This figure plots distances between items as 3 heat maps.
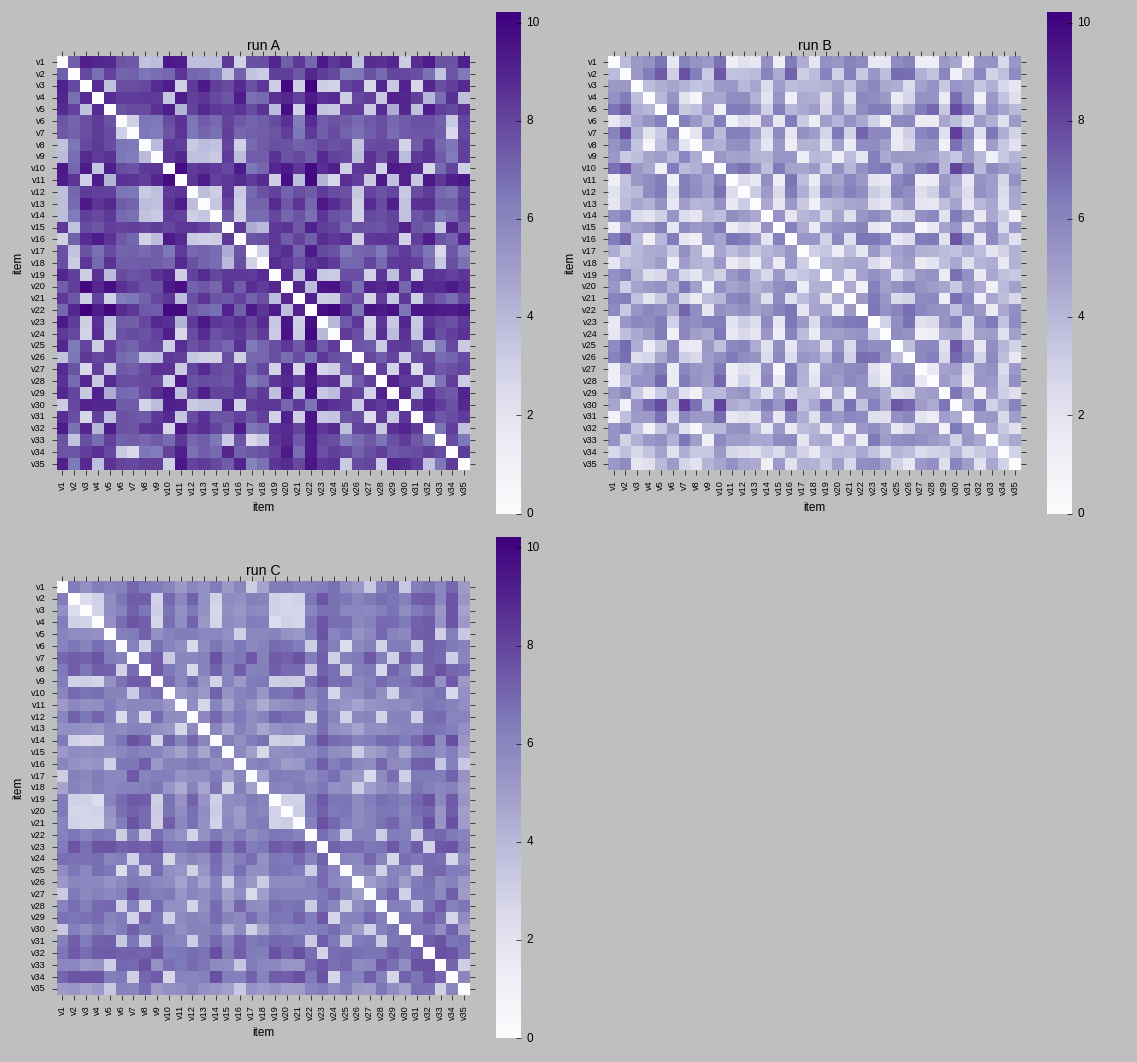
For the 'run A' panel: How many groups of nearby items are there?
6
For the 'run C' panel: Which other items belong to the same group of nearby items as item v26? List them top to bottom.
v15, v18
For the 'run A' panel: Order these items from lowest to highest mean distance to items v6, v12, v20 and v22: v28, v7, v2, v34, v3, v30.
v30, v7, v34, v2, v28, v3
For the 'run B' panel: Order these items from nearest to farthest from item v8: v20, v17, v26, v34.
v26, v34, v17, v20
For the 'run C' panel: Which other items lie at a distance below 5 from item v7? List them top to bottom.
v10, v24, v29, v34
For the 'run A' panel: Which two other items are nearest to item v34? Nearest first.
v7, v6
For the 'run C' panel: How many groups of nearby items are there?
8
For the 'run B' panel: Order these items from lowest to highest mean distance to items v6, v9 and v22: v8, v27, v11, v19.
v11, v27, v19, v8
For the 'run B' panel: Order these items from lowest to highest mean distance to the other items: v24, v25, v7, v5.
v24, v25, v7, v5
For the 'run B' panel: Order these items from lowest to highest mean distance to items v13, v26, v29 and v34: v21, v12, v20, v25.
v21, v25, v12, v20
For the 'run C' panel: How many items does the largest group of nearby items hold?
8
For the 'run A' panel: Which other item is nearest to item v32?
v10
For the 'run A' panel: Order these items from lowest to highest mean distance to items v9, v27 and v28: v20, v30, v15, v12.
v12, v30, v15, v20
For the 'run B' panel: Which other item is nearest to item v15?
v27
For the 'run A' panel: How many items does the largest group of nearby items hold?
10
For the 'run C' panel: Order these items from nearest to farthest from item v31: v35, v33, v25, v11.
v25, v11, v35, v33
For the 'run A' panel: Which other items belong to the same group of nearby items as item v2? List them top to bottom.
v15, v17, v18, v33
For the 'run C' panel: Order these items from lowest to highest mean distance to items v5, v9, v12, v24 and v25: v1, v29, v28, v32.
v28, v29, v1, v32
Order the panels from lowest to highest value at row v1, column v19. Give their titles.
run B, run C, run A
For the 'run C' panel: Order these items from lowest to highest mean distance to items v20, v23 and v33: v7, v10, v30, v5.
v5, v30, v10, v7
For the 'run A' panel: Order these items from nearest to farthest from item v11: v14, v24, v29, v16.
v24, v29, v14, v16
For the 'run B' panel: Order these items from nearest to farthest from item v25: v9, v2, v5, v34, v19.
v19, v5, v34, v9, v2
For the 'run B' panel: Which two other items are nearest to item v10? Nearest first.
v5, v19
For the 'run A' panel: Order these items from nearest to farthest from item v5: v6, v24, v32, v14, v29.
v24, v29, v6, v14, v32
